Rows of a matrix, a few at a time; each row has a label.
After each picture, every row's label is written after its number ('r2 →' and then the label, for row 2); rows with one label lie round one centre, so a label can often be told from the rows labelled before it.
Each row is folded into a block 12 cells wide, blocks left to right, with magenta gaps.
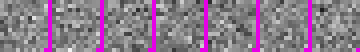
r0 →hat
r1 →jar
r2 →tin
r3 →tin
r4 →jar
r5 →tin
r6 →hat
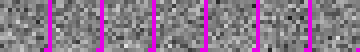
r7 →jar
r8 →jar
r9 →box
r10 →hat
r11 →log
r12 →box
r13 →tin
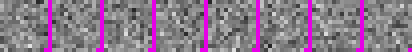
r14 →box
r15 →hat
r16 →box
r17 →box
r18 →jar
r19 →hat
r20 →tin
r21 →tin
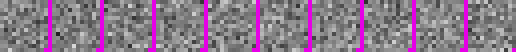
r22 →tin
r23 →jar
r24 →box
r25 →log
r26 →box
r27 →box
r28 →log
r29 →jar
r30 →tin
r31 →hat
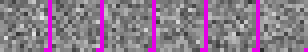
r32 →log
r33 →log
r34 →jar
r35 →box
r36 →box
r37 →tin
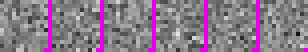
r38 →jar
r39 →hat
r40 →hat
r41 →box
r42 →box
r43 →log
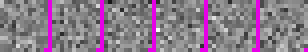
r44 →log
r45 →hat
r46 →log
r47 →jar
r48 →tin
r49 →jar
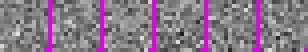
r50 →box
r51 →jar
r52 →tin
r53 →tin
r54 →box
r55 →tin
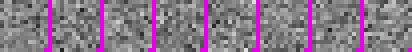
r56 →jar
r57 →box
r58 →jar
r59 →hat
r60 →box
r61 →tin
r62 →jar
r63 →tin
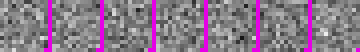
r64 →box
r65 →log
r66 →tin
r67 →box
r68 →box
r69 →log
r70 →tin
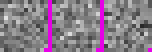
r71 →tin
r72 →tin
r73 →tin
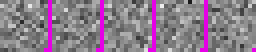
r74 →tin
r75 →box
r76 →box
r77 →hat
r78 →tin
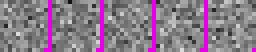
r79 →box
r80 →jar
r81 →tin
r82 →jar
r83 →log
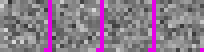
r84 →log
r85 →hat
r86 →log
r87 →log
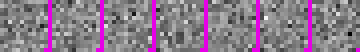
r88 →log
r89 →tin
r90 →box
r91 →tin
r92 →jar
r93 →tin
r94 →log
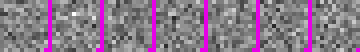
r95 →tin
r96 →tin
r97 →jar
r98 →hat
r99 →hat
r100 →jar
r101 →hat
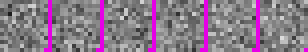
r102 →hat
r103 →log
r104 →jar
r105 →log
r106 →tin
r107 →box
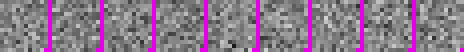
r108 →log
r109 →jar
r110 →box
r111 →jar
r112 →hat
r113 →hat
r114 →log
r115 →log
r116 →tin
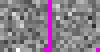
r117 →jar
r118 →tin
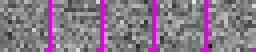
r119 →hat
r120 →jar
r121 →tin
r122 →tin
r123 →jar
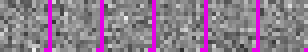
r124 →log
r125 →hat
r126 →tin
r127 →hat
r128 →tin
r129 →tin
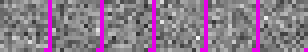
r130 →log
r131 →hat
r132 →jar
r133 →hat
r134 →box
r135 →tin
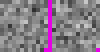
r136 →log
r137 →tin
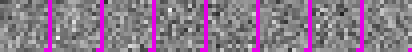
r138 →log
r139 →log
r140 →jar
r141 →log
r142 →hat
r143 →jar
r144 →log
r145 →hat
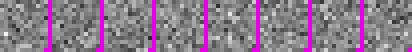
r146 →jar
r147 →jar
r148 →tin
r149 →box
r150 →box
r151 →jar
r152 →log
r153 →jar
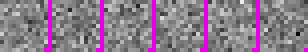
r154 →jar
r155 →jar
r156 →tin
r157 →tin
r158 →tin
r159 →log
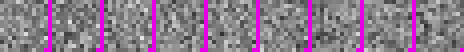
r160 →box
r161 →jar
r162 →tin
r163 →jar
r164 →log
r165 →box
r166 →hat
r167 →hat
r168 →log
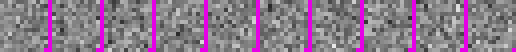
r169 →jar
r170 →log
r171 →box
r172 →tin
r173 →log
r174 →hat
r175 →jar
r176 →jar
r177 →box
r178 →jar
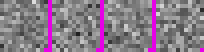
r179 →jar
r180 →log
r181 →tin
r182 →box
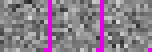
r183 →hat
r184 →hat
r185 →hat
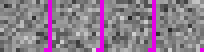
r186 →log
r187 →hat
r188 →jar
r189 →hat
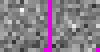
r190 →tin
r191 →jar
